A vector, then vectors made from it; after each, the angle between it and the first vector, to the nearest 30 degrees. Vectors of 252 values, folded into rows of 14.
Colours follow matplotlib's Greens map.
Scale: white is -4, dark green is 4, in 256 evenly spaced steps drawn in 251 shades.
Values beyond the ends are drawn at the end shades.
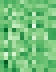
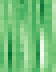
90 degrees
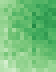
120 degrees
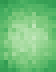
60 degrees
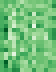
30 degrees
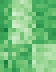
60 degrees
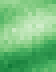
90 degrees
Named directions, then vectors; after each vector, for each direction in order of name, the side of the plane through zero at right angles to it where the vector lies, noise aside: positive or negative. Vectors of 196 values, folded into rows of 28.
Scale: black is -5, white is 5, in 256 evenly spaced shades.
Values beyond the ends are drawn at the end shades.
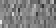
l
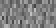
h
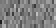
positive, negative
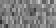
negative, negative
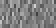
negative, positive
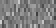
negative, positive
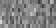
positive, positive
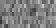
negative, negative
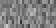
positive, positive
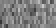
negative, negative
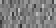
positive, negative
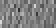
negative, positive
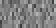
positive, negative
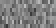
negative, negative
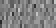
positive, negative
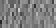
positive, negative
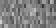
positive, positive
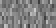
positive, positive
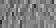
positive, negative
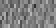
positive, negative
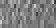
negative, positive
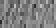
positive, negative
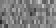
negative, negative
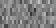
negative, negative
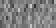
positive, negative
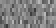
negative, negative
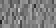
positive, negative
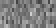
positive, positive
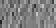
positive, negative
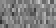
negative, negative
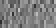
positive, negative
